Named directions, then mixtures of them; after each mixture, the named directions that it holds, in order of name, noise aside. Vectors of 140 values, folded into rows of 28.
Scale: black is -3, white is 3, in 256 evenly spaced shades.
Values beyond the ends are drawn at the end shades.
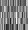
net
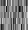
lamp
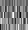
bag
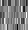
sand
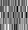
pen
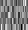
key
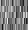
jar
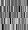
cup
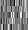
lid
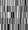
bag, lid, pen.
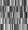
key, lid, pen.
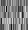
lamp, lid.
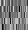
cup.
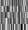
cup, key, lamp.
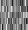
jar, key.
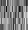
lamp.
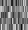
key.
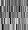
cup.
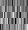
bag, jar.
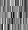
lid.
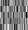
pen.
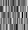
lid, net, pen.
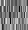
cup.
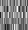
pen.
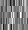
lid.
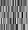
lamp, net, pen.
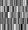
key, pen.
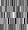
bag, jar, lid.
